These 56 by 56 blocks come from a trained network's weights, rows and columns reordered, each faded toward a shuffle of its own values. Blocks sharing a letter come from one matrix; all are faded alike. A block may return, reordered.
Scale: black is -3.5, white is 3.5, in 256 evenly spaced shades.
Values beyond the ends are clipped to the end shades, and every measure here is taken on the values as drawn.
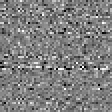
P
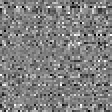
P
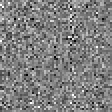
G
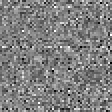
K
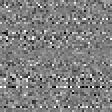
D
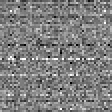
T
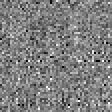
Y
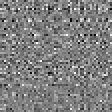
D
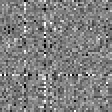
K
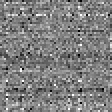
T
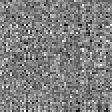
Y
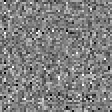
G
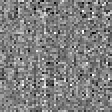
Y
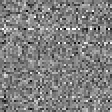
K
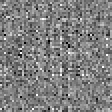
Y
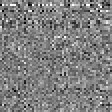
K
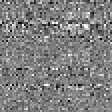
D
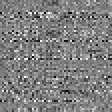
D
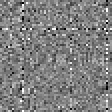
K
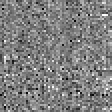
Y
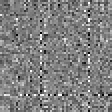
K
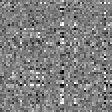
K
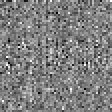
Y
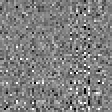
K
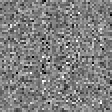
G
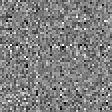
G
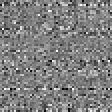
P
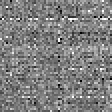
T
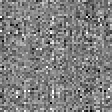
Y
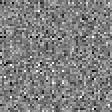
G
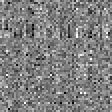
Y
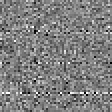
K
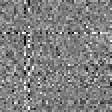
K
